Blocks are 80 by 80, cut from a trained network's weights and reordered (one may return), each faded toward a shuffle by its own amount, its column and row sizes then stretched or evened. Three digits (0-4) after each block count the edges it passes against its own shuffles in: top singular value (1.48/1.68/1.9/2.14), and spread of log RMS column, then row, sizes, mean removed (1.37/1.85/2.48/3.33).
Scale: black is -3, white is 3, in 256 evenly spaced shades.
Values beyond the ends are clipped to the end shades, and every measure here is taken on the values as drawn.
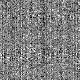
3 1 2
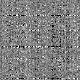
2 2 3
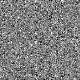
0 2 0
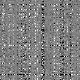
2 4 3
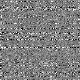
2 2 4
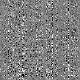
0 4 2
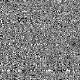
1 2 3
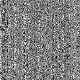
1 3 1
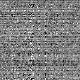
4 3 2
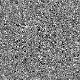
0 2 1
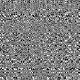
4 2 4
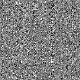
0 3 0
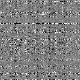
1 2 4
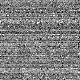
4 1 2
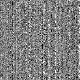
2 3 0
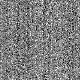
0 2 0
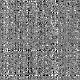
2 3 3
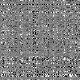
0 3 4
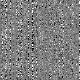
0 4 0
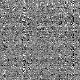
1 3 1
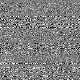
1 0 4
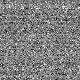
0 0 1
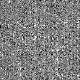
0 1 2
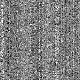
2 2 0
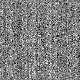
1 0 2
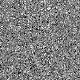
0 2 0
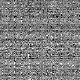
3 3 1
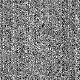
1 2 1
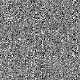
1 3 2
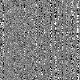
0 4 1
